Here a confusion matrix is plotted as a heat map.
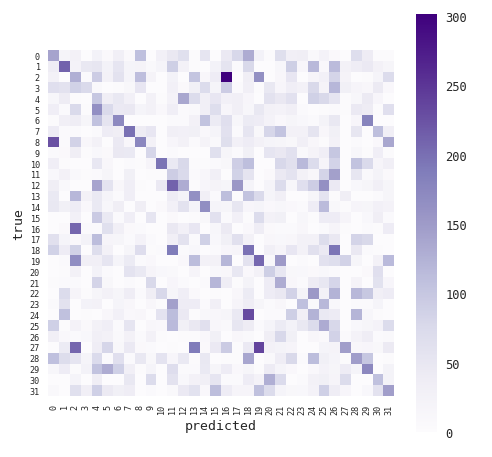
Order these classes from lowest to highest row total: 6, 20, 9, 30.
20, 9, 30, 6
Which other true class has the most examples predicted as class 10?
22
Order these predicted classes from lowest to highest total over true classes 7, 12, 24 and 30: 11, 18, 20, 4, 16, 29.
29, 16, 4, 20, 18, 11
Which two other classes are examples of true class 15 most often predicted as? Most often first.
4, 19
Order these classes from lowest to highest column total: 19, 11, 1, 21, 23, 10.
10, 23, 1, 19, 21, 11
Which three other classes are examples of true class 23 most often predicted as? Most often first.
11, 25, 1
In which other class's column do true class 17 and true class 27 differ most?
19
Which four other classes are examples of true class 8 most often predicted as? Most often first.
0, 31, 2, 16
